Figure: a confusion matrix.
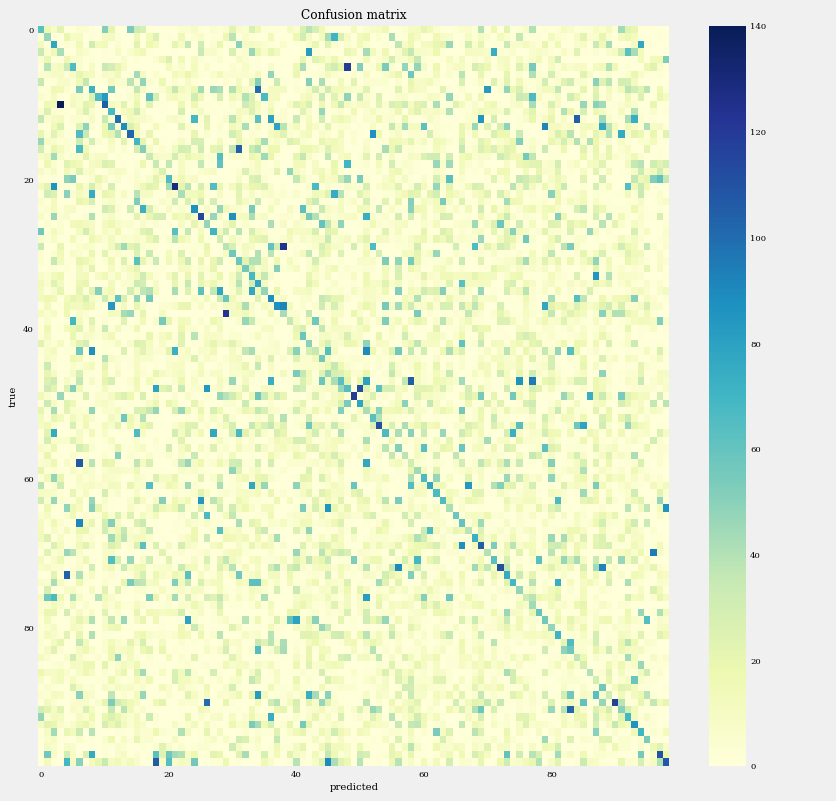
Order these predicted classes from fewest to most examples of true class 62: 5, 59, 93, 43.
43, 59, 5, 93
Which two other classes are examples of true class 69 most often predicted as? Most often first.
66, 16
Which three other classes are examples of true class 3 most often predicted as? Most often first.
42, 71, 92
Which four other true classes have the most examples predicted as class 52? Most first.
14, 29, 91, 83
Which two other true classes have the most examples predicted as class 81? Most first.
74, 63
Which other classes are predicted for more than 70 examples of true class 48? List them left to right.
18, 26, 50
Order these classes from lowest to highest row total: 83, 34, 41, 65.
41, 65, 83, 34
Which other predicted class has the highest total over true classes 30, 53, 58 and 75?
85
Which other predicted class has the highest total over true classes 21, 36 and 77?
2
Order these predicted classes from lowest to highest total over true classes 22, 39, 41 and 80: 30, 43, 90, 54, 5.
90, 30, 54, 43, 5
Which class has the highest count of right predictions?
21
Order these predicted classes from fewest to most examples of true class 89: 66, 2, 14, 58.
14, 2, 66, 58
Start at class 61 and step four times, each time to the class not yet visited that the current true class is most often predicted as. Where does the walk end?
51
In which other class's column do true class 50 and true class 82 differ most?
83
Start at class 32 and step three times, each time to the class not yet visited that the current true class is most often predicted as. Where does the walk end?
29
